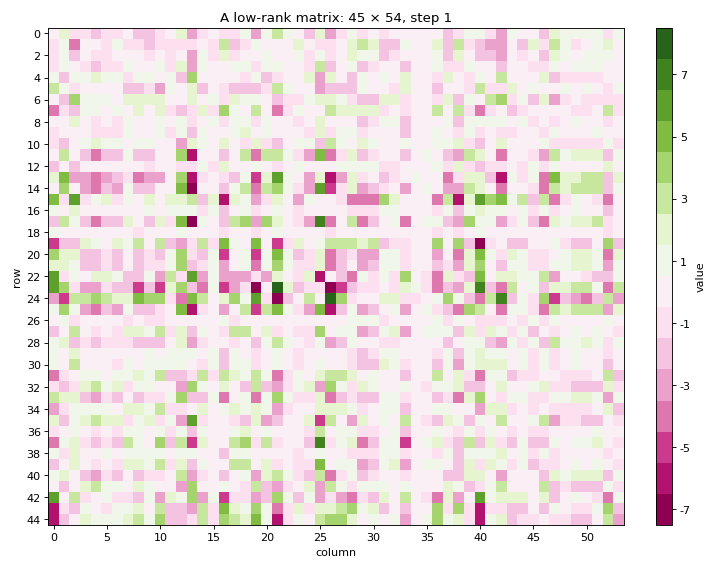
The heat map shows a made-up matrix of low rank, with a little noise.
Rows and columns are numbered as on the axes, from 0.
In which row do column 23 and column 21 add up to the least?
24
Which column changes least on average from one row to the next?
34
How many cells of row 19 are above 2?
12
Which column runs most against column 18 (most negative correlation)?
33
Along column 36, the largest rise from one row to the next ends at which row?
43
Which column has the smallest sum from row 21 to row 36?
38
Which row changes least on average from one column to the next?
18
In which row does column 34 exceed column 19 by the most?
23
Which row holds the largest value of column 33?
22
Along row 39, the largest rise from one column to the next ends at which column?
25
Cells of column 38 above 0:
14
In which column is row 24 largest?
26
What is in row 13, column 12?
4
